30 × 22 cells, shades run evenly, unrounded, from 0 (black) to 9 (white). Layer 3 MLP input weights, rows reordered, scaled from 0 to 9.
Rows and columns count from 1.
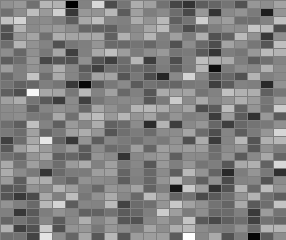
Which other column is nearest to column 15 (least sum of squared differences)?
9
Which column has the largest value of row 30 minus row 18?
15
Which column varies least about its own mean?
11
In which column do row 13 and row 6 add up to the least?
5
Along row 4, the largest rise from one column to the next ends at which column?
2
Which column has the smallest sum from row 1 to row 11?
17
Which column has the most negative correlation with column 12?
3
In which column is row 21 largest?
22
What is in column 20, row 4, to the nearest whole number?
7
